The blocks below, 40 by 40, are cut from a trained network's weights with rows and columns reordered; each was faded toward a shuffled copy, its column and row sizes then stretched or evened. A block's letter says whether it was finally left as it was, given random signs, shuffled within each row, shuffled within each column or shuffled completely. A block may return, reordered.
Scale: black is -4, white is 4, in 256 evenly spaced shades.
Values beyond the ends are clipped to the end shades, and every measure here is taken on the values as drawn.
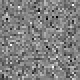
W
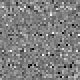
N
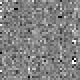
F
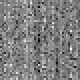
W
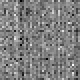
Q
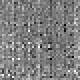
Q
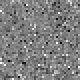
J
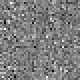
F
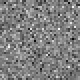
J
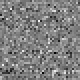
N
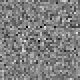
N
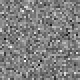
J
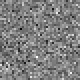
J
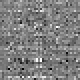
Q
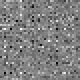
F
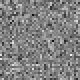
F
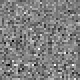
N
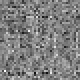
Q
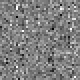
W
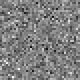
J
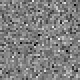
J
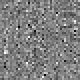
W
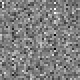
W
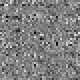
F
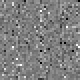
W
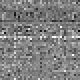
Q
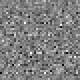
N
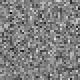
W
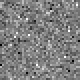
J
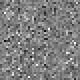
W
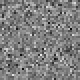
N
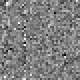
W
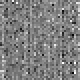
W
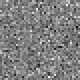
J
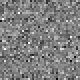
N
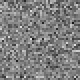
N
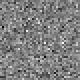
N
